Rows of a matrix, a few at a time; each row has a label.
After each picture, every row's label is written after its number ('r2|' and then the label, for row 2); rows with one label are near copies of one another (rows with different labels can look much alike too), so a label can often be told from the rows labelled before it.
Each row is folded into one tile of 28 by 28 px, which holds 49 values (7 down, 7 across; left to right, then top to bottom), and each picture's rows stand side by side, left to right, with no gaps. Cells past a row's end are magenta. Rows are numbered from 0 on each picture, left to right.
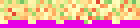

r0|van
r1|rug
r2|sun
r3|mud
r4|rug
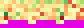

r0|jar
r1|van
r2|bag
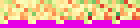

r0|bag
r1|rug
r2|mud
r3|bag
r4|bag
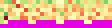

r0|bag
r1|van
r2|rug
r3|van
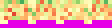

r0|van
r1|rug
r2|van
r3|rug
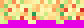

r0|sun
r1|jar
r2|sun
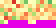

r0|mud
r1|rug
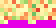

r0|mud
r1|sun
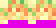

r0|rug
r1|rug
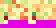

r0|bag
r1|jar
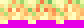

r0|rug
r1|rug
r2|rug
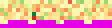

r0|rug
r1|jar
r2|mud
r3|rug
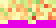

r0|rug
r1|bag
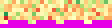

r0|jar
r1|sun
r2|rug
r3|van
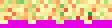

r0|van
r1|sun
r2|sun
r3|jar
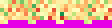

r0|rug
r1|sun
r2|jar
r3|sun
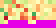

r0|bag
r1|jar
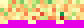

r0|rug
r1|van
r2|jar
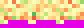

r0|mud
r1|jar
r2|mud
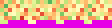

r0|sun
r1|van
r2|sun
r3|sun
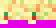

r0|jar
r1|jar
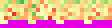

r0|van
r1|sun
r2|van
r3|van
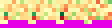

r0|jar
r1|jar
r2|jar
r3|mud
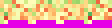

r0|bag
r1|rug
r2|van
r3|bag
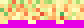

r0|rug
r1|van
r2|jar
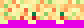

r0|sun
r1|jar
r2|jar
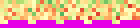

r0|van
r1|rug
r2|sun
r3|van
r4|bag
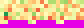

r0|jar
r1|mud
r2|bag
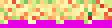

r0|mud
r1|van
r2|mud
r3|bag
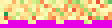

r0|jar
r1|bag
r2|rug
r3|mud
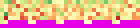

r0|bag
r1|van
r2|rug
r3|van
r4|bag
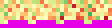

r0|sun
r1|bag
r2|bag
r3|sun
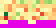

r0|jar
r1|van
